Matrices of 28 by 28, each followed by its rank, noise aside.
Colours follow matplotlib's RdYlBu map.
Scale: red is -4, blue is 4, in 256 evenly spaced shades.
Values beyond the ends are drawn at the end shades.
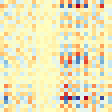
two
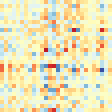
three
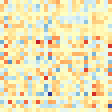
four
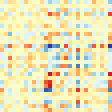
two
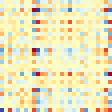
two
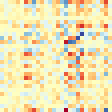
three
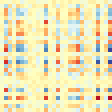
one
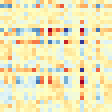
two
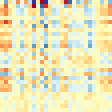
two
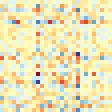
three
